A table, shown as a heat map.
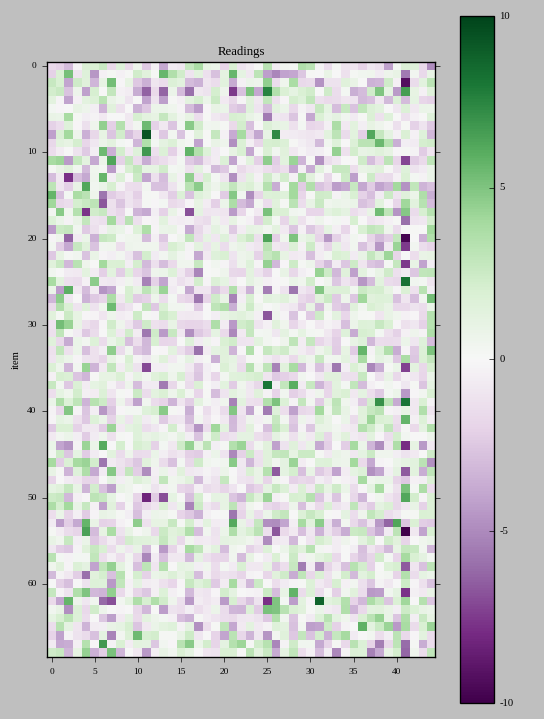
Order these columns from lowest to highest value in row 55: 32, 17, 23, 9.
17, 23, 32, 9
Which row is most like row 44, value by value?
67
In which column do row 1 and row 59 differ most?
41
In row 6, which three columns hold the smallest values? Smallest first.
25, 30, 28
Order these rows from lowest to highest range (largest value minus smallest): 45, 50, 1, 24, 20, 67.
45, 24, 1, 67, 50, 20
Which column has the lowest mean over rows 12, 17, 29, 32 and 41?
4
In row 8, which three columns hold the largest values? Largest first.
11, 26, 37
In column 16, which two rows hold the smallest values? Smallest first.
17, 3
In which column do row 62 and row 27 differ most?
7
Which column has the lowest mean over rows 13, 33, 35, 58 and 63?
2
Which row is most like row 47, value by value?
35
